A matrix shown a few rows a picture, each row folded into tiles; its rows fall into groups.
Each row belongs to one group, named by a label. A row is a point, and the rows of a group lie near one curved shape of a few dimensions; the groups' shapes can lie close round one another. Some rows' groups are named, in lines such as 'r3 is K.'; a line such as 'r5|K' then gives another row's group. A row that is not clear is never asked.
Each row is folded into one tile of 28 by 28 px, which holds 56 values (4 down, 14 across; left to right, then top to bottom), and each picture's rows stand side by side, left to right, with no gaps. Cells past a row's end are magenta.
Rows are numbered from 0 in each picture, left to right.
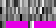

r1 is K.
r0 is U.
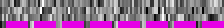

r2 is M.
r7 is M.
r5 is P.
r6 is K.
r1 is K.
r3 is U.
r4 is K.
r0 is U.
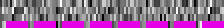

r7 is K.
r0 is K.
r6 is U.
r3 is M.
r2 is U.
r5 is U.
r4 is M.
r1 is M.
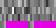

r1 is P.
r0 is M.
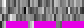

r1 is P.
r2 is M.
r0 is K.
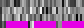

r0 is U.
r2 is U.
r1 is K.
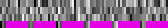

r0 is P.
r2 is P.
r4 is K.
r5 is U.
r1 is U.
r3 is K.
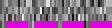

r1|M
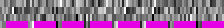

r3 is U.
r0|M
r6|K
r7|U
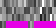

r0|M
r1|K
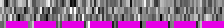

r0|M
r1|M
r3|K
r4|P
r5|U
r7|K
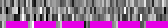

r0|P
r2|M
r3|M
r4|M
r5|K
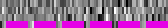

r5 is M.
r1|P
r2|M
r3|P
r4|U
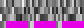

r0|K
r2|P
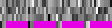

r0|K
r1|U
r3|K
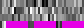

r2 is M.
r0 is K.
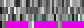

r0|U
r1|P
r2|K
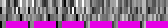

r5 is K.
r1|U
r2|U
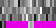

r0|P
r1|M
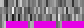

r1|P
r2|M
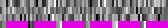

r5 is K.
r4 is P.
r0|U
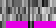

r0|K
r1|U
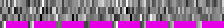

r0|K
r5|K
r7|P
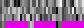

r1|P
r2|U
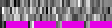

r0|U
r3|K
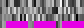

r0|U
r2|U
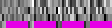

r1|U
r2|U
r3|U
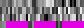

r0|M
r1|M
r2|U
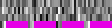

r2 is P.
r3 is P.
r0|K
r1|M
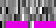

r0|P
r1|K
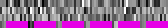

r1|U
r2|P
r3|U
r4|K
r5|U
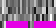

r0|K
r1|P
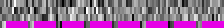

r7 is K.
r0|K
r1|P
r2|U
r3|U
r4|U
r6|U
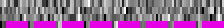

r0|U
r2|P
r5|K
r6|K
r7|P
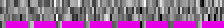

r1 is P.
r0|U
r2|K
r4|M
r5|U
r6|M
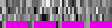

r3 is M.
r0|K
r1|M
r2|U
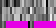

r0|U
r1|P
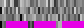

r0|U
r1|M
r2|P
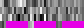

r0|M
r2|M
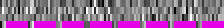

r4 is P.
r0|K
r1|K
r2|M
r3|U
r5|M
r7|K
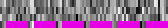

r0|K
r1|K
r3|K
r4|M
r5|P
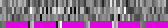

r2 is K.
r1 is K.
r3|P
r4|M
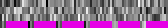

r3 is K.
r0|U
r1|P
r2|P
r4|P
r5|P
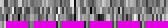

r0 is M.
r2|P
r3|M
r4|M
